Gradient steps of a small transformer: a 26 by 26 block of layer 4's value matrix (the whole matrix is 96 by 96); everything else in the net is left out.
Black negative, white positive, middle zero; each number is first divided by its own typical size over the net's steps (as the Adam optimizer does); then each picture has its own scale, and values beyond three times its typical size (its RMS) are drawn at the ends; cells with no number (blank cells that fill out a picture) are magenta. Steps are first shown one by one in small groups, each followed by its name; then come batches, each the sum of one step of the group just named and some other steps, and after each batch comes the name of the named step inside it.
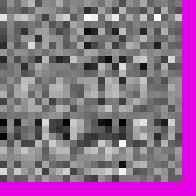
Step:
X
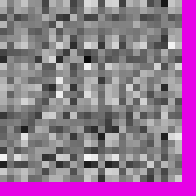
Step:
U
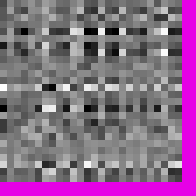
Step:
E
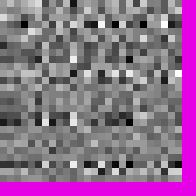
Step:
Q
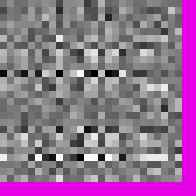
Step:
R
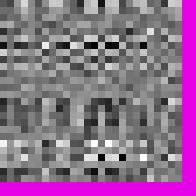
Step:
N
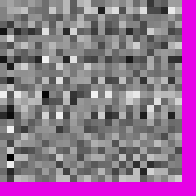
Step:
U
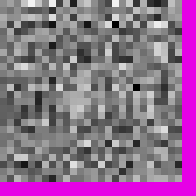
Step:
Q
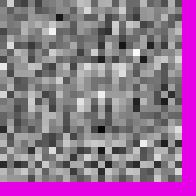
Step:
U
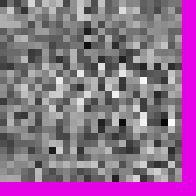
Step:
X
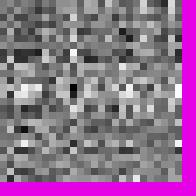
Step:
U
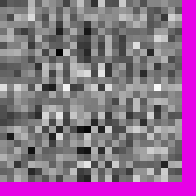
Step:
E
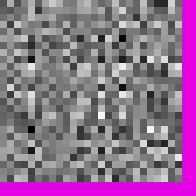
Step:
N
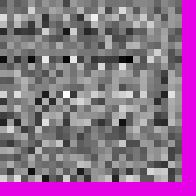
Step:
X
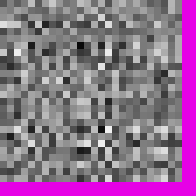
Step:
N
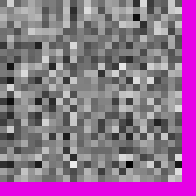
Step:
Q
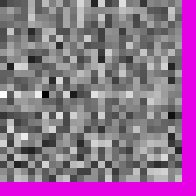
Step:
R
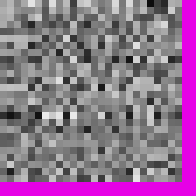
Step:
U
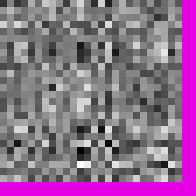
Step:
E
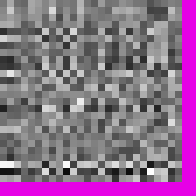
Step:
E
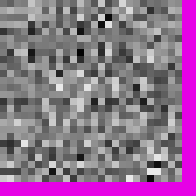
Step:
R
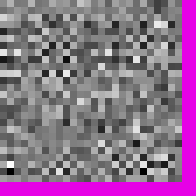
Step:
X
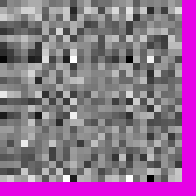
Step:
Q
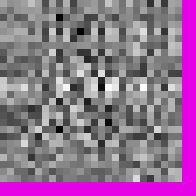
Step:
U
